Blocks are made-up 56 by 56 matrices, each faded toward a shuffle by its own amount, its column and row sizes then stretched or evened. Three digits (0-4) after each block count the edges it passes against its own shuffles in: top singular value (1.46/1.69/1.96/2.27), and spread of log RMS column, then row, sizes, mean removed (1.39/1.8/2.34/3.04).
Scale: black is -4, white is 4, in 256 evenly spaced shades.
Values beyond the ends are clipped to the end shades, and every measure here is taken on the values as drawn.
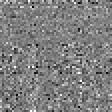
0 1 3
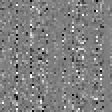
0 4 0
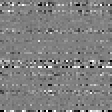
4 1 4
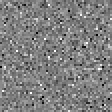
0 0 0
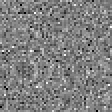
2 0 0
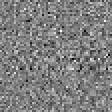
3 0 1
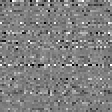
3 0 4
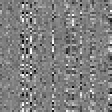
4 4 0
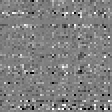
1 2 4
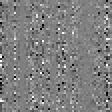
1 4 0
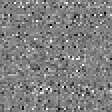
0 0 3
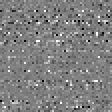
0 0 4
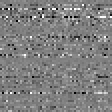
2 0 4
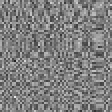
4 0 1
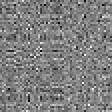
3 1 1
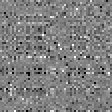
4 0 2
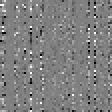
3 4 1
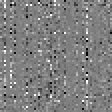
0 4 1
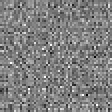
4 2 1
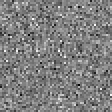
1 0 1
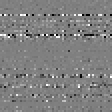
3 0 4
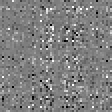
0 4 2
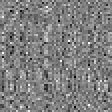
4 2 0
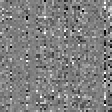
1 4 1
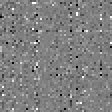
0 2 1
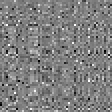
4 2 1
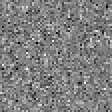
1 1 0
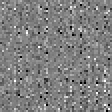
0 3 1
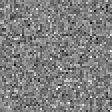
1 0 0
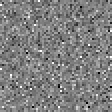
1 0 0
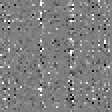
2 3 2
